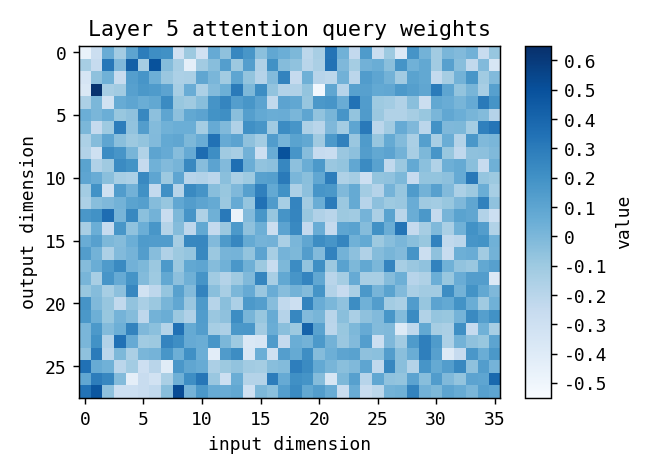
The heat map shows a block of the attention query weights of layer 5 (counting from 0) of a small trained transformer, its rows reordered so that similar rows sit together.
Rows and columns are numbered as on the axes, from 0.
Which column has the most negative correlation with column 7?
32
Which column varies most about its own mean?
1
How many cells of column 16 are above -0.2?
24
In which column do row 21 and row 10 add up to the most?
33
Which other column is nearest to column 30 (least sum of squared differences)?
23
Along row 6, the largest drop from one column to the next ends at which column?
25
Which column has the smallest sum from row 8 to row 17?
31
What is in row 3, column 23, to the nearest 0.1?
0.1
